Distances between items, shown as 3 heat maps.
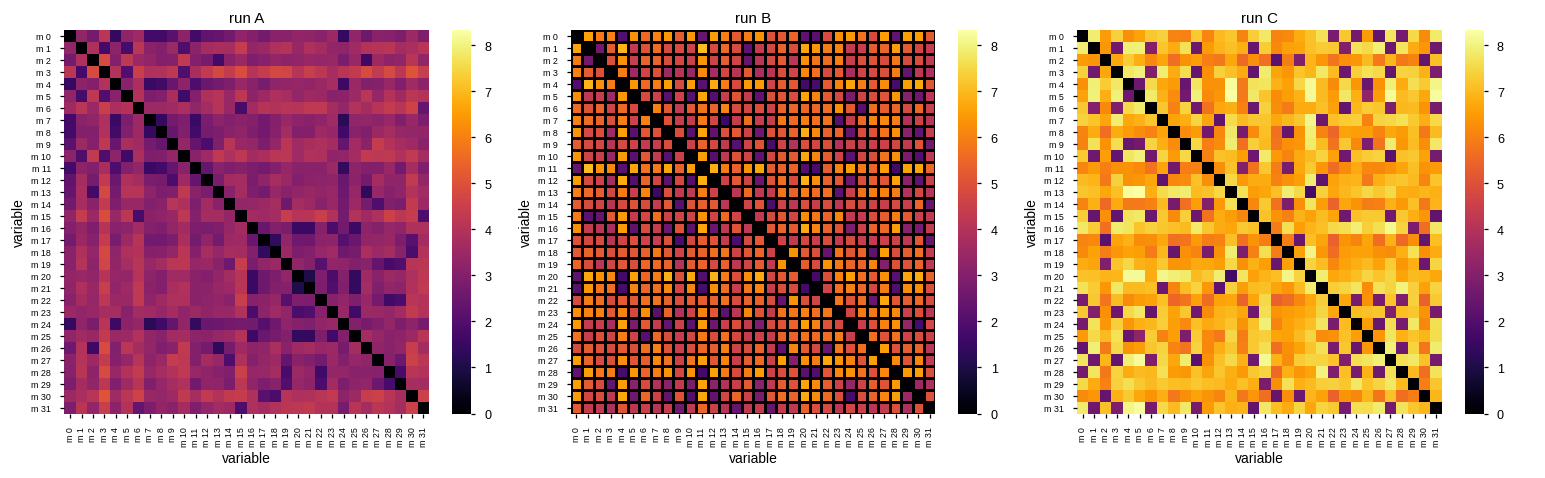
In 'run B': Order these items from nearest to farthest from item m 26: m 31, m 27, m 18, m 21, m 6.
m 18, m 31, m 21, m 6, m 27
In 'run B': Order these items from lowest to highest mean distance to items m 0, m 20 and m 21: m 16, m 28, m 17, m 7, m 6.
m 28, m 17, m 6, m 7, m 16
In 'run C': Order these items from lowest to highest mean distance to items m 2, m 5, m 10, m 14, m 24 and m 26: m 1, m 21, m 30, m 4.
m 30, m 4, m 1, m 21
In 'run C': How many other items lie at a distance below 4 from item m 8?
3
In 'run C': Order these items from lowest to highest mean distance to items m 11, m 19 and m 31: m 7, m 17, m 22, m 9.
m 17, m 22, m 9, m 7
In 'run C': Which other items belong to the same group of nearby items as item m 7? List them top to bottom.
m 12, m 21
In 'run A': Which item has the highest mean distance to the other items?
m 3
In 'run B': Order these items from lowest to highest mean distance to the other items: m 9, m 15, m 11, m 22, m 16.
m 9, m 16, m 15, m 22, m 11
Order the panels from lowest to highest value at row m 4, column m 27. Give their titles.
run A, run B, run C
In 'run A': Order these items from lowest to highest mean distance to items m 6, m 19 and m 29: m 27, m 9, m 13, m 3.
m 27, m 13, m 9, m 3
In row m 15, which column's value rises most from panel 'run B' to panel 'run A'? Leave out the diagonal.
m 1
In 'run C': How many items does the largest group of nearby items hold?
8
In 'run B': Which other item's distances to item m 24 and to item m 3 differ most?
m 30
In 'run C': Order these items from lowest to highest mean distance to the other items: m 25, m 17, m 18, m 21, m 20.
m 17, m 18, m 25, m 21, m 20
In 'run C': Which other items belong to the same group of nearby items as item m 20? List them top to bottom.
m 13
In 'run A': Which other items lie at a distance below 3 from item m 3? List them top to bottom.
m 1, m 5, m 10
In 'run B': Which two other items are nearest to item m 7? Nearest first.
m 13, m 23
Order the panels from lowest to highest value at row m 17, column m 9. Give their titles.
run B, run A, run C
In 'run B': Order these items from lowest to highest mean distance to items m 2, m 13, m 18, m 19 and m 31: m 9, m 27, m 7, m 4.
m 9, m 7, m 27, m 4
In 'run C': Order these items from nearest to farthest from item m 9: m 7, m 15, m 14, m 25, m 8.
m 25, m 14, m 8, m 7, m 15
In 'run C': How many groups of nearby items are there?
8
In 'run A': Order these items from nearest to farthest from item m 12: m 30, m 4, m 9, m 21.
m 9, m 4, m 21, m 30
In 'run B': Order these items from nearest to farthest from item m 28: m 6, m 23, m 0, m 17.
m 0, m 17, m 6, m 23
